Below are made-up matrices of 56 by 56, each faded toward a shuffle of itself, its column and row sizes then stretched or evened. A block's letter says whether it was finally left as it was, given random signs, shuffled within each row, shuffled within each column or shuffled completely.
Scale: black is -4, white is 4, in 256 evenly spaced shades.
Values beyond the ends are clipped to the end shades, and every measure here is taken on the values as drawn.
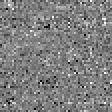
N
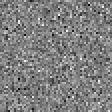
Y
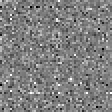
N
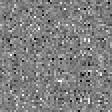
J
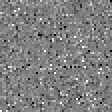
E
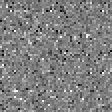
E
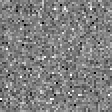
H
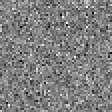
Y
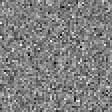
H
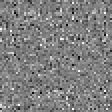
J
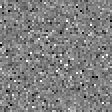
H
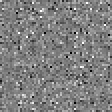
N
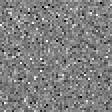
H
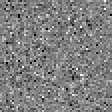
Y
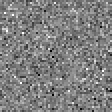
H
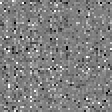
J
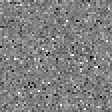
E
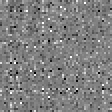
J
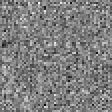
J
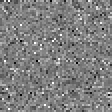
E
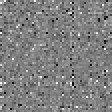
J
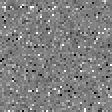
E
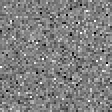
H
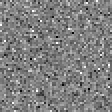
H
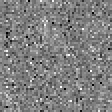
Y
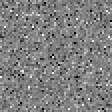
H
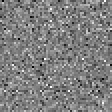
E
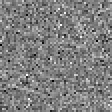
H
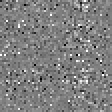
N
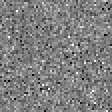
H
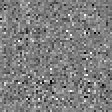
N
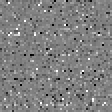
E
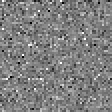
E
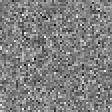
Y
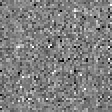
J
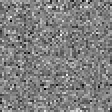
E
